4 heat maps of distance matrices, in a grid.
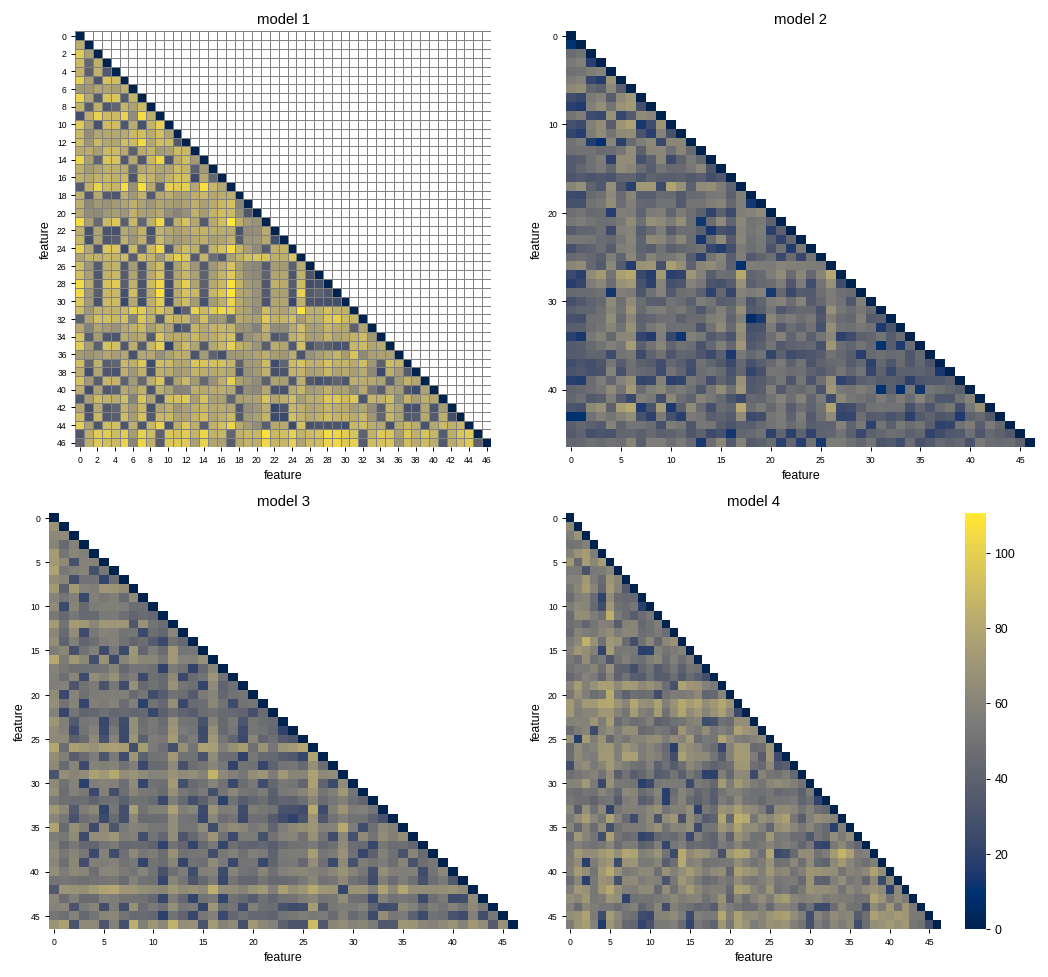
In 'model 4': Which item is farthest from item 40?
5
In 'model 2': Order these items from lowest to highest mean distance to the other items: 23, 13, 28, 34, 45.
45, 34, 28, 13, 23
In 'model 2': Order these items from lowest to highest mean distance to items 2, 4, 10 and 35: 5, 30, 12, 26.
12, 30, 5, 26
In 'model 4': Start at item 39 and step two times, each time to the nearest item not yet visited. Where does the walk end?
41
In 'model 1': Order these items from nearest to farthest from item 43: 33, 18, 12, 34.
18, 34, 33, 12
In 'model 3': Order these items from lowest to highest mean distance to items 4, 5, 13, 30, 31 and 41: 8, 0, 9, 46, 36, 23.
9, 23, 36, 46, 8, 0
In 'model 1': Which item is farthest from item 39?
17
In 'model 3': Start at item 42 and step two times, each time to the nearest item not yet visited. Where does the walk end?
0
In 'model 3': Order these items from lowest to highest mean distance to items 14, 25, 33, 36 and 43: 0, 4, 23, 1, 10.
23, 10, 1, 4, 0
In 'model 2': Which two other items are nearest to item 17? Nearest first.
26, 6
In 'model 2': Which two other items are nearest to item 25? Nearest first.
46, 13
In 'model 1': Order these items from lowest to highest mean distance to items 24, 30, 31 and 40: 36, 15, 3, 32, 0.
3, 36, 15, 32, 0
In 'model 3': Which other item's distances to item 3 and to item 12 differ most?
30
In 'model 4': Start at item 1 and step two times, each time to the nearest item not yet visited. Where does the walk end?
33
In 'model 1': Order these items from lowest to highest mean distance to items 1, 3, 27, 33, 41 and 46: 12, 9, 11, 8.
8, 9, 11, 12
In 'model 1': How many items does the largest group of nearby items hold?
15
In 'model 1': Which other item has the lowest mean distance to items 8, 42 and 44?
22
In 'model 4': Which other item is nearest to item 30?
9
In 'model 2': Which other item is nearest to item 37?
38
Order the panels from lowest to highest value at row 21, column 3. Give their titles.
model 3, model 2, model 4, model 1
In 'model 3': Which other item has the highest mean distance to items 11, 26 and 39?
46
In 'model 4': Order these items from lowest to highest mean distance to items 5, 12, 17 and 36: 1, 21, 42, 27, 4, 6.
6, 4, 1, 27, 42, 21
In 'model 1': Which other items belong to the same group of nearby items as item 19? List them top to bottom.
20
